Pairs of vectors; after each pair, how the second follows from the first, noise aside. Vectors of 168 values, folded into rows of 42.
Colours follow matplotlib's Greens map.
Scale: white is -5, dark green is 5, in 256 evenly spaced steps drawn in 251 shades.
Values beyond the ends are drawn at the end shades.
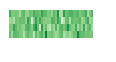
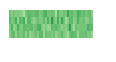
reversed, negated, shrunk.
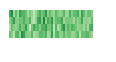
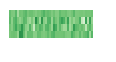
wrapped around, negated, partly zeroed.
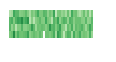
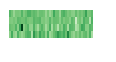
wrapped around, negated, partly zeroed.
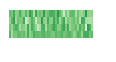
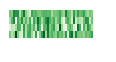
reversed, scaled up.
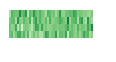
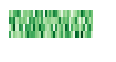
reversed, scaled up.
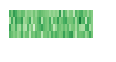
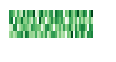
wrapped around, scaled up.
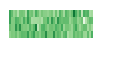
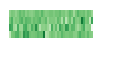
wrapped around, partly zeroed.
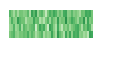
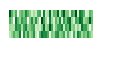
wrapped around, scaled up.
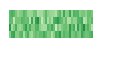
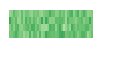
reversed, negated, shrunk.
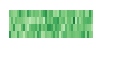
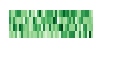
wrapped around, scaled up.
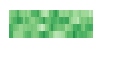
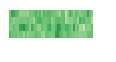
wrapped around, partly zeroed.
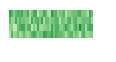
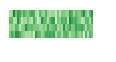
wrapped around, negated.
